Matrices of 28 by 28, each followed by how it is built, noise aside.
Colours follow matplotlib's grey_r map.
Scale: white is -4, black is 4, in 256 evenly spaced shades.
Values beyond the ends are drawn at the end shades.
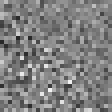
lower triangular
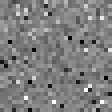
sparse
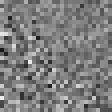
lower triangular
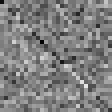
diagonal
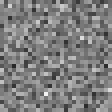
noise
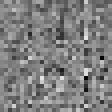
low rank
